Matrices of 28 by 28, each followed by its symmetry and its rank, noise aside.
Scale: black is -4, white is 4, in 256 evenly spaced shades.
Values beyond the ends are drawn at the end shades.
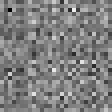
no symmetry, rank five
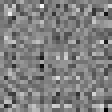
no symmetry, rank four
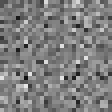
symmetric, rank four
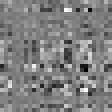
no symmetry, rank three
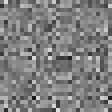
no symmetry, rank four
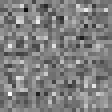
no symmetry, rank five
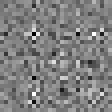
symmetric, rank four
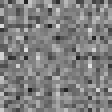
antisymmetric, rank four
